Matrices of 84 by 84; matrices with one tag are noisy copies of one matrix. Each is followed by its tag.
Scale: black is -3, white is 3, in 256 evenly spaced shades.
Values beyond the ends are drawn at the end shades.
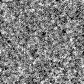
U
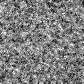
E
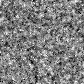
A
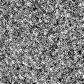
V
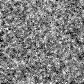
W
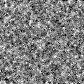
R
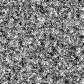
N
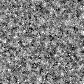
N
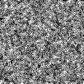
R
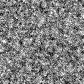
N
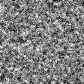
E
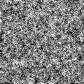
W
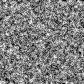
R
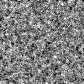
R
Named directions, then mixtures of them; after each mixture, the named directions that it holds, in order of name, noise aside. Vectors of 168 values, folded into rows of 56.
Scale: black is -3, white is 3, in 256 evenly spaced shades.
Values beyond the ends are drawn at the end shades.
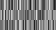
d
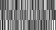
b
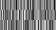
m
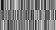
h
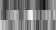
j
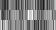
b, j.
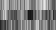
j.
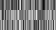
b, d, j.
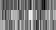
d, j.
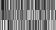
b, h, j.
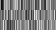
d, h.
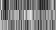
j, m.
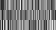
b, h.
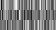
h, j, m.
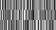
m.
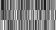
h, j.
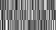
b.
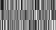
b, d, h.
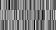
d, h.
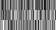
h, j, m.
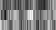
j.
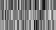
d, j.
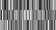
d, j, m.
